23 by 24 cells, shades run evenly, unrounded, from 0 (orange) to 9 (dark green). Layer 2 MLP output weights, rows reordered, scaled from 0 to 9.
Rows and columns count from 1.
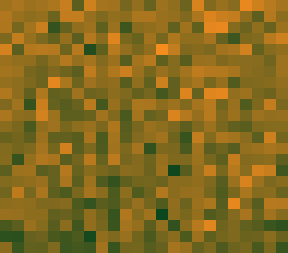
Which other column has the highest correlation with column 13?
7
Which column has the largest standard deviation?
8
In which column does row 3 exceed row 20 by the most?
11
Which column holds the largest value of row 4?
20
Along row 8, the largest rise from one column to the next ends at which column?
15
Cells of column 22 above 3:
21
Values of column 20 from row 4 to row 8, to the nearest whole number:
7 3 4 3 6
